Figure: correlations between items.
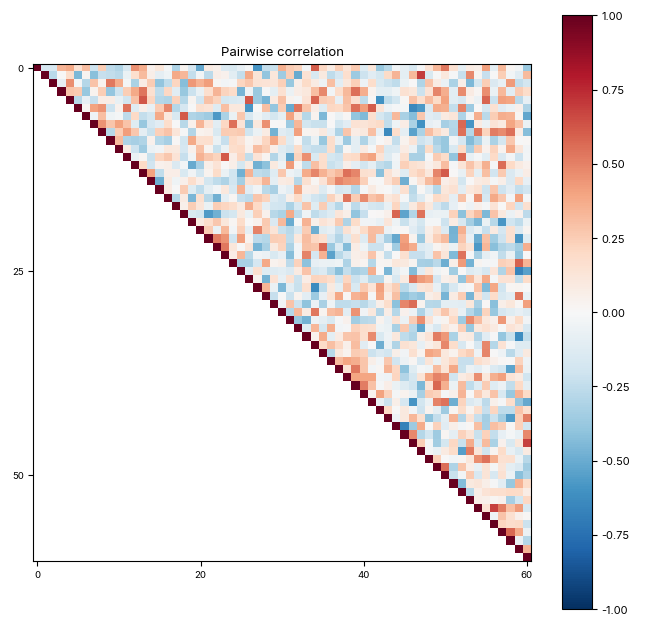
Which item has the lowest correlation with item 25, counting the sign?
59
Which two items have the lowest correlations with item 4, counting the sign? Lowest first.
42, 28
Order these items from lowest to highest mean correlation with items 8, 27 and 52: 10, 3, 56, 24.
3, 24, 10, 56
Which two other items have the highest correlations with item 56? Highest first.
54, 8
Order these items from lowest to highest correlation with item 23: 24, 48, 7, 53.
48, 53, 24, 7
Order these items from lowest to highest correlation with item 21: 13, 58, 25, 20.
13, 58, 20, 25
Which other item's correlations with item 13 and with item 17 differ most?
50
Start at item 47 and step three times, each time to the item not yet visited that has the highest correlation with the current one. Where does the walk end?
31
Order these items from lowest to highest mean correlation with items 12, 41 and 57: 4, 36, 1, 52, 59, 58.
36, 59, 1, 52, 4, 58
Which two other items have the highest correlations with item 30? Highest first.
34, 39
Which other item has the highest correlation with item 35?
22
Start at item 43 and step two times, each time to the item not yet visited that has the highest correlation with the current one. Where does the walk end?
46
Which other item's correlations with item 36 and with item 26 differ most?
5
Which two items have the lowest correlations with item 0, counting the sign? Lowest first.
27, 20
